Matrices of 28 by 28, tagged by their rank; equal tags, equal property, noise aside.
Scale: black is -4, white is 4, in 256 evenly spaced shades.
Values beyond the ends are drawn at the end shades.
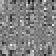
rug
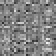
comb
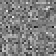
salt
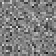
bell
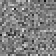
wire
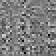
rug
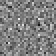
wire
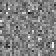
wire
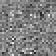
bell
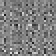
rug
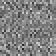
comb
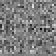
wire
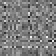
rug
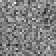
wire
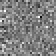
salt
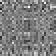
rug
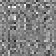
comb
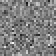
wire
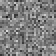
wire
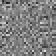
bell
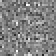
wire
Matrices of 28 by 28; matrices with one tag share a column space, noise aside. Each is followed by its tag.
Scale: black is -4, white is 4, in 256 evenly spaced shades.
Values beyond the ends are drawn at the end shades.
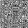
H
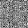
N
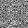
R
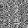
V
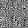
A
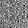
H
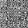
A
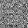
V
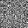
H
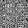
V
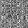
H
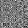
N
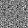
N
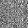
V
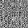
A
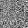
R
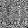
R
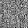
H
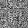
A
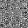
A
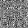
A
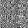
H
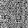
H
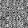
A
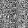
H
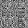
A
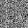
H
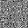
N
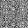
N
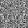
H
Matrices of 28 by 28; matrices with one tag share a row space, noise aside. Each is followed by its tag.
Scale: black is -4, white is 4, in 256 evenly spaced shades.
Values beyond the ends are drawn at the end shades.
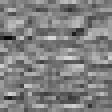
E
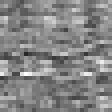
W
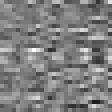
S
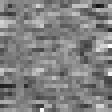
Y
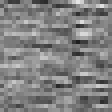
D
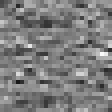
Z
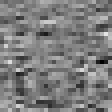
Z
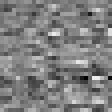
S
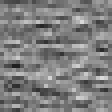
D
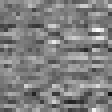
S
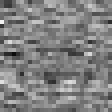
E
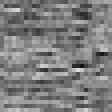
D
